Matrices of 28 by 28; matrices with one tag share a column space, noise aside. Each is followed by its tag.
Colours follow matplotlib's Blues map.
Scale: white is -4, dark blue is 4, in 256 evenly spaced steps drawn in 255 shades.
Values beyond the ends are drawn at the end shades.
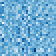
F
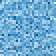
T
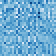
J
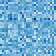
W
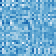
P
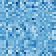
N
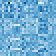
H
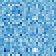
F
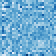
N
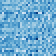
W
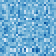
F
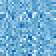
W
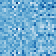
N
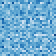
T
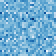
W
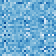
T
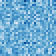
P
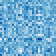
F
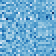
W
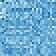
J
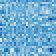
F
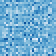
F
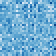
H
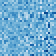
W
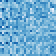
J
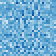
T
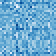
N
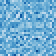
W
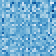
H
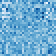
J
